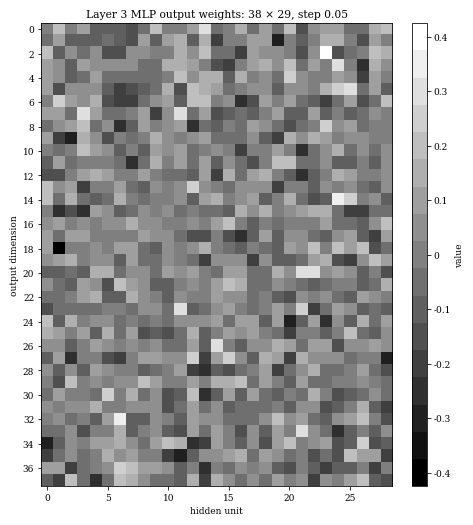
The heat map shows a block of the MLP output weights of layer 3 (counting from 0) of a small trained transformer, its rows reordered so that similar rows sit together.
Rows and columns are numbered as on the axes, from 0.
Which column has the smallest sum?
1
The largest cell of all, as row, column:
2, 23
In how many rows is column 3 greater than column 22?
20
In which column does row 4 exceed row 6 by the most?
16
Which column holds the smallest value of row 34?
0
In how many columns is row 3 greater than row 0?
14
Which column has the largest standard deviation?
13
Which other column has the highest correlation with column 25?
24
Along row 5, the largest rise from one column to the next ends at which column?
12
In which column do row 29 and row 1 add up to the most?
8
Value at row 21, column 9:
-0.1
